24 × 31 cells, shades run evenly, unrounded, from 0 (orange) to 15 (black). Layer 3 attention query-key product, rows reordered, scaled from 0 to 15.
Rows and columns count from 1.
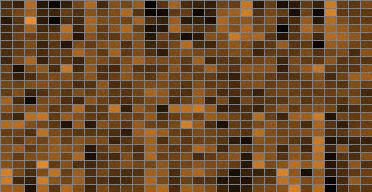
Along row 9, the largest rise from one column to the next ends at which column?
7
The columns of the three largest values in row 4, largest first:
24, 13, 14
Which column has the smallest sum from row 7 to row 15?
17
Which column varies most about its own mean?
28
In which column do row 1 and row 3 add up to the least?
3
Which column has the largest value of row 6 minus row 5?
6
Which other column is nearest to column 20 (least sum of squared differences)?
29
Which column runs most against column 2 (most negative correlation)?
8
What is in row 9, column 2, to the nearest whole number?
13
